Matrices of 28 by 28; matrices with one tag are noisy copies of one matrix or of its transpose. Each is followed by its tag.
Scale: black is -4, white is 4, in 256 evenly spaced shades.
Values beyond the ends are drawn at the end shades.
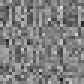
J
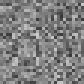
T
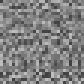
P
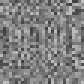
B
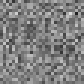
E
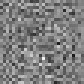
E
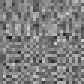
T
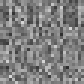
J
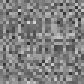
E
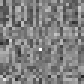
J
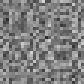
P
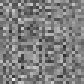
E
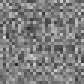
E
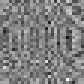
B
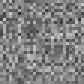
E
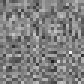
T
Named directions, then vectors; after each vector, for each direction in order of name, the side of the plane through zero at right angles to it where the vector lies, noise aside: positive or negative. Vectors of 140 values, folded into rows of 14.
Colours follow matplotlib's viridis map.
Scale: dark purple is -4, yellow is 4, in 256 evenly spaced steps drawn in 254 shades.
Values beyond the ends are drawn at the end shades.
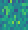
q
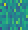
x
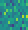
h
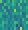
negative, negative, positive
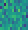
negative, positive, negative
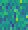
positive, negative, positive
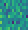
negative, negative, negative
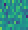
negative, negative, negative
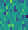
negative, positive, negative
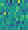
positive, negative, negative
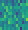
positive, positive, negative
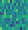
positive, negative, negative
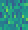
positive, positive, negative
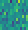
positive, negative, negative
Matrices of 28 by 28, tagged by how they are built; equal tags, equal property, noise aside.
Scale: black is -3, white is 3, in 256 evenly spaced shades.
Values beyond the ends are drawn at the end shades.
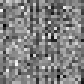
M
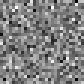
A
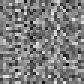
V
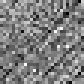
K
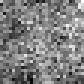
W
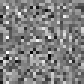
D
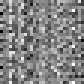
V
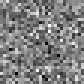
A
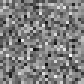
V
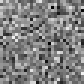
A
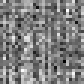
M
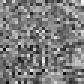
D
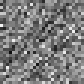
K
